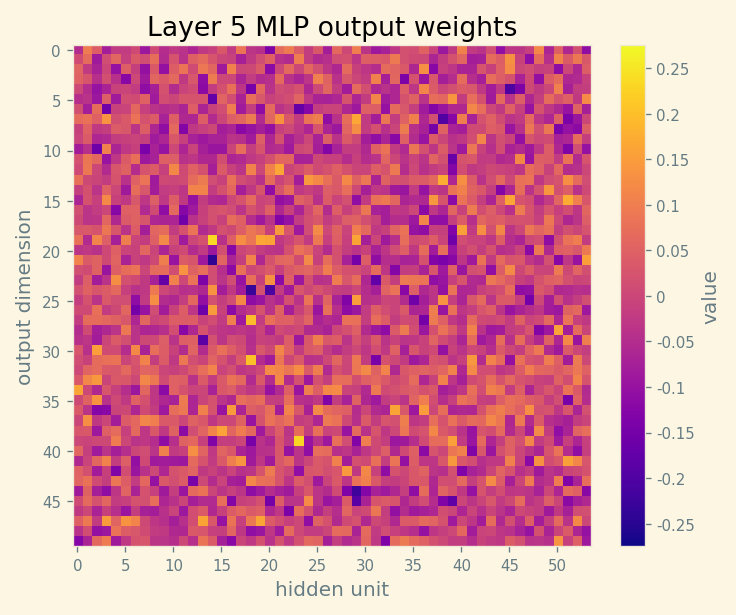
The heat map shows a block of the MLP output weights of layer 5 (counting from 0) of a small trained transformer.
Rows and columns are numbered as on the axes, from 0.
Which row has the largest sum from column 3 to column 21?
19
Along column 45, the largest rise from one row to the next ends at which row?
15
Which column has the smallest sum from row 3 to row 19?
39
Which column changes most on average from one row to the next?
18
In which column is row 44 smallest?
29
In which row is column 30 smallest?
44
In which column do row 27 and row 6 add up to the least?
36
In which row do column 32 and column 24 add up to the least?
6
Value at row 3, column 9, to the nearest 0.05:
0.05
